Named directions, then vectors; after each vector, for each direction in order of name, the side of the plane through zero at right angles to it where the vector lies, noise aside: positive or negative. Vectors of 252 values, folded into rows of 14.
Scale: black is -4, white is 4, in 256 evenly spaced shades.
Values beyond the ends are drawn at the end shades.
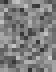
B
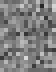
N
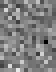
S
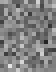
negative, positive, positive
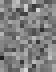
positive, positive, negative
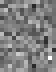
positive, positive, positive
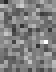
positive, positive, negative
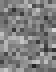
positive, positive, positive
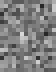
negative, positive, negative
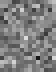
negative, positive, negative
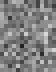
positive, negative, negative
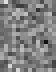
negative, negative, positive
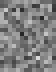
positive, negative, positive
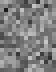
negative, negative, negative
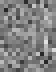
negative, negative, negative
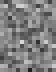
positive, positive, negative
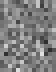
negative, positive, positive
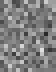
negative, positive, positive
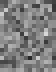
positive, negative, positive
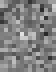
negative, positive, negative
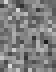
negative, negative, positive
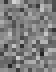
positive, negative, negative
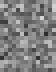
negative, positive, negative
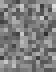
negative, positive, negative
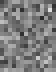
positive, negative, positive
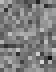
negative, negative, negative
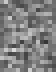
negative, negative, positive
